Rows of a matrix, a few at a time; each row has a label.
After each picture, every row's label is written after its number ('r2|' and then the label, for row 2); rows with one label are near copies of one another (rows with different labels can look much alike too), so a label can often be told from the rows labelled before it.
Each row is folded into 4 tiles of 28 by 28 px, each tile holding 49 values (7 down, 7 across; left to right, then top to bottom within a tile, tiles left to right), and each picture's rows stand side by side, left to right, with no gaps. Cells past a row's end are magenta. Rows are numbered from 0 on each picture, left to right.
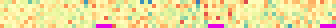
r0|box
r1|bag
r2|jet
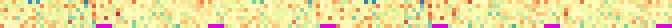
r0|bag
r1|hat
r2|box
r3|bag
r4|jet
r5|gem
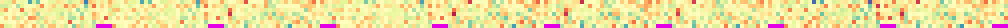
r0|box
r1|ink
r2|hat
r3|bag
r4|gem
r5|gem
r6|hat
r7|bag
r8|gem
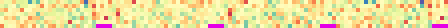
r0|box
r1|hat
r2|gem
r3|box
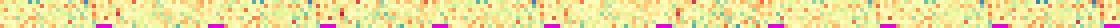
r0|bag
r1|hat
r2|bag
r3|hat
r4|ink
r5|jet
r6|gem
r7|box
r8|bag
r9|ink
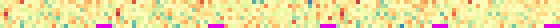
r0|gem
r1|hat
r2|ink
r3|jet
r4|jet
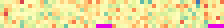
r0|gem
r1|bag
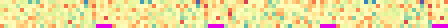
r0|box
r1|ink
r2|gem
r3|bag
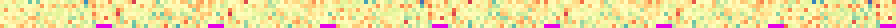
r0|box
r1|gem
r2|hat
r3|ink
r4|hat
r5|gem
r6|gem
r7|bag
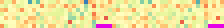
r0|bag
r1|box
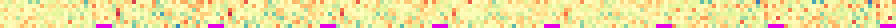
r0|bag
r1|jet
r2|gem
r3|hat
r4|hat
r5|gem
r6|box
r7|box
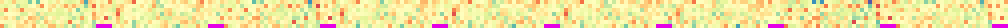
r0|box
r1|hat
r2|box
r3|gem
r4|hat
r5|gem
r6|jet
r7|bag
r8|bag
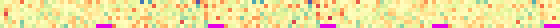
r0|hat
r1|ink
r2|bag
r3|hat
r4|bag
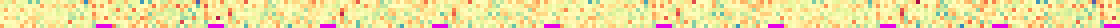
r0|bag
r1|box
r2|hat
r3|hat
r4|jet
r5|bag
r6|jet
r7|ink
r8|jet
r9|bag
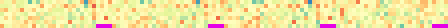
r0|ink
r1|box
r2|bag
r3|jet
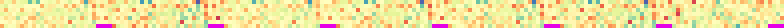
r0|bag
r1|bag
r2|ink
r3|box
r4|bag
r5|box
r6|hat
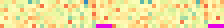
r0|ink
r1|bag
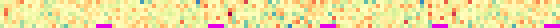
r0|jet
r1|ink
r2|gem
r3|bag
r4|hat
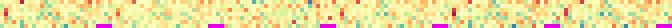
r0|hat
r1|gem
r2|box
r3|jet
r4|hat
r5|jet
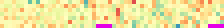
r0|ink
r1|jet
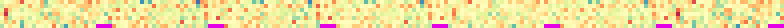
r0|hat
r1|ink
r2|bag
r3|ink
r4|jet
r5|ink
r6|gem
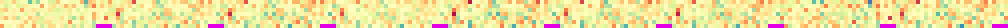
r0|ink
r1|gem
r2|gem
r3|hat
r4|hat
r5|hat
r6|hat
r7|box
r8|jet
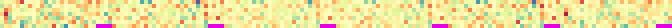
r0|gem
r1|bag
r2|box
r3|bag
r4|box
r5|hat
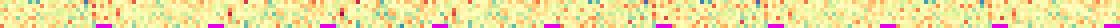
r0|bag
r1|hat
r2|hat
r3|hat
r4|hat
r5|bag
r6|ink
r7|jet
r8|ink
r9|gem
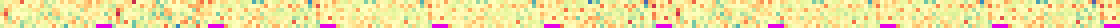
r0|gem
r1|gem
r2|ink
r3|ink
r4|box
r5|ink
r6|hat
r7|ink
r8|box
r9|bag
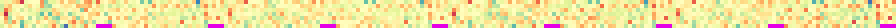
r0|jet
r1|bag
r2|hat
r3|ink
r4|hat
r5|box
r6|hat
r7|bag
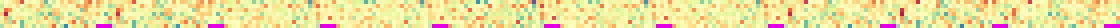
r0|gem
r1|gem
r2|box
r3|ink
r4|box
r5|box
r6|box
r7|hat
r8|hat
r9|jet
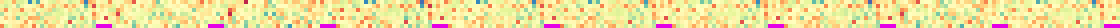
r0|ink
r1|hat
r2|jet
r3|ink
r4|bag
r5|box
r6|box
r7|bag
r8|gem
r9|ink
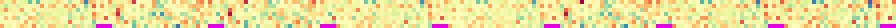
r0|bag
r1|jet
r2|hat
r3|bag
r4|bag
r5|jet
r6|bag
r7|ink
